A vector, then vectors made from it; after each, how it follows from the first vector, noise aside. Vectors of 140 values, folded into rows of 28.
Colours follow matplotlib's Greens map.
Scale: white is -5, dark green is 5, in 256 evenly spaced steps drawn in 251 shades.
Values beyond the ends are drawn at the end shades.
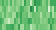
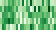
negated, scaled up.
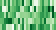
negated, scaled up.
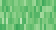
reversed, shrunk.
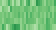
wrapped around, negated, partly zeroed.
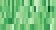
negated.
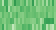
wrapped around, negated, partly zeroed.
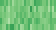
shrunk.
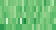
reversed, partly zeroed.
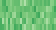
reversed, shrunk.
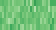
shrunk.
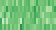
reversed, partly zeroed.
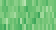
reversed, shrunk.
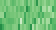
reversed, partly zeroed.
